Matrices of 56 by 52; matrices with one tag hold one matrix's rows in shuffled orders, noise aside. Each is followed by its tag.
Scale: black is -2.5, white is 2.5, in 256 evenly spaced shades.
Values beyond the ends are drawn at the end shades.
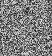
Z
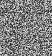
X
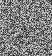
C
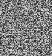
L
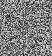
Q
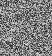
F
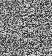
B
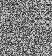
Q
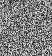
C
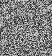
Z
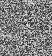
B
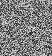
Z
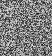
F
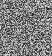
Q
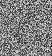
C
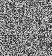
X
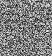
Q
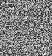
L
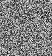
C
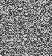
L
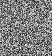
C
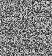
Q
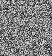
Z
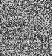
L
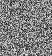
C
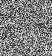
X
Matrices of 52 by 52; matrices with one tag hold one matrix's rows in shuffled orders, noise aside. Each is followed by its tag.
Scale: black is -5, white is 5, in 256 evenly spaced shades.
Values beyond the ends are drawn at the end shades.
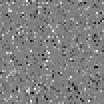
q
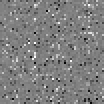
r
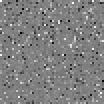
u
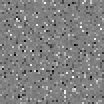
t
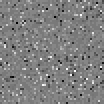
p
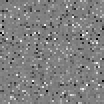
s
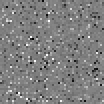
q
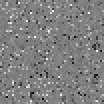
q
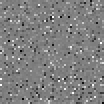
u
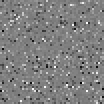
s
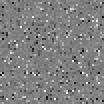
s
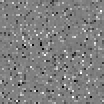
t
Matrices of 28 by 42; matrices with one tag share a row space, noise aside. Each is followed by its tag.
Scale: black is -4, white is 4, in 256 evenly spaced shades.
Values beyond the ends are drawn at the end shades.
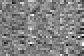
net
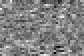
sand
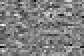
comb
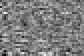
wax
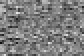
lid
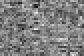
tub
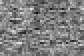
tub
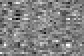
wax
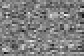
net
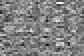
sand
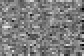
net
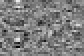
wax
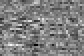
tub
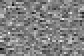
lid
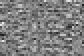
comb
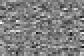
lid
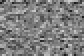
lid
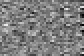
net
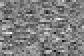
sand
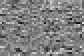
comb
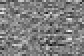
comb
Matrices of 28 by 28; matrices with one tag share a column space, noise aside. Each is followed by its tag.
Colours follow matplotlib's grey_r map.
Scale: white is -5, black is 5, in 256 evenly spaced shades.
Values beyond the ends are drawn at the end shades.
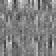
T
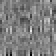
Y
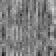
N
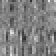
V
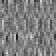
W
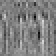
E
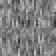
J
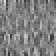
W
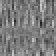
J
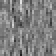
J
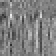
E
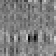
V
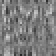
Y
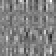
V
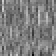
N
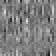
Y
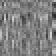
E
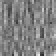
N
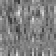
Y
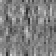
Y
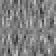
J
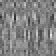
E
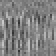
E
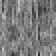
N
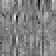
T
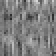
T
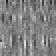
T
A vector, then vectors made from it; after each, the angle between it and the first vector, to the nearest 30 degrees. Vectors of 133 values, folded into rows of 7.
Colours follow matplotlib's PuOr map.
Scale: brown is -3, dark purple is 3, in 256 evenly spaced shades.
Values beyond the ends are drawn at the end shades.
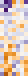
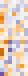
90 degrees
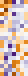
150 degrees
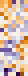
120 degrees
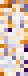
120 degrees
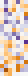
60 degrees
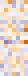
120 degrees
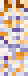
120 degrees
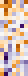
150 degrees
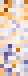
150 degrees
